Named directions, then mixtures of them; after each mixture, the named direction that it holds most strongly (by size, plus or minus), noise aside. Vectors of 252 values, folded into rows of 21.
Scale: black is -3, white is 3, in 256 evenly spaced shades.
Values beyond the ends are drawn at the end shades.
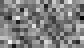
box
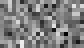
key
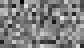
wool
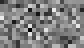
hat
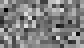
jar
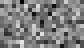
key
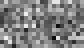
jar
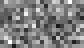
box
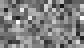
box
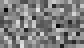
jar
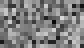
wool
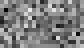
jar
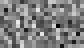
jar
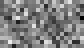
box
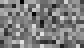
wool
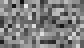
wool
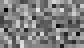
jar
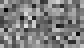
jar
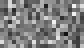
wool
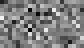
hat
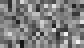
key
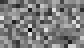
hat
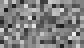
jar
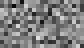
wool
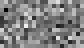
jar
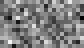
box
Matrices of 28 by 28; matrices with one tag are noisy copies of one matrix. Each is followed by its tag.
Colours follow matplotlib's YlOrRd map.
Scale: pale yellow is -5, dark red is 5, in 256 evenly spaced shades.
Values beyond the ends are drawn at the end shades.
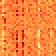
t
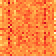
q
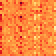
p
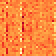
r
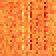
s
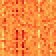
t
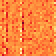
r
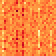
t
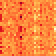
p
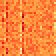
r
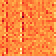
r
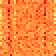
q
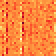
r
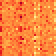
p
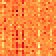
t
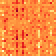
t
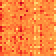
p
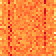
q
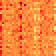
p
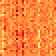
t
